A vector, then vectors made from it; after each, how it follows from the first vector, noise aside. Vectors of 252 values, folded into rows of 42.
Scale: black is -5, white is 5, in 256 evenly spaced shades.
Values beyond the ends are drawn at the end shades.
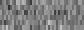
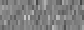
reversed, negated, partly zeroed.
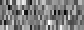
scaled up.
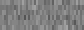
reversed, shrunk.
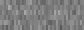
negated, shrunk.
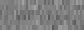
reversed, shrunk.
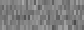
reversed, shrunk.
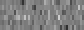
reversed, negated, partly zeroed.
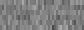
reversed, shrunk.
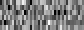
scaled up.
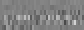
reversed, negated, partly zeroed.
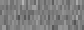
reversed, shrunk.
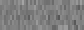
reversed, shrunk.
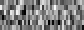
wrapped around, scaled up.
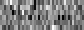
wrapped around, scaled up.
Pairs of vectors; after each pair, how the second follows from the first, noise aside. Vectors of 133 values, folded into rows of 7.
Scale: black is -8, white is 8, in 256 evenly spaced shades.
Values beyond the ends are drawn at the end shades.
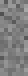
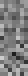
reversed, scaled up.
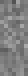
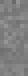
shrunk.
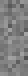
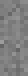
reversed, shrunk.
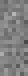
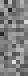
reversed, scaled up.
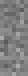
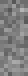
reversed, negated.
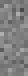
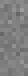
negated, shrunk.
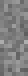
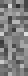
reversed, scaled up.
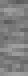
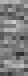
reversed, scaled up.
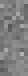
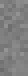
shrunk.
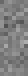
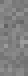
shrunk.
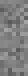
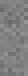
shrunk.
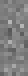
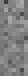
wrapped around, negated.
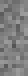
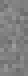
negated, shrunk.
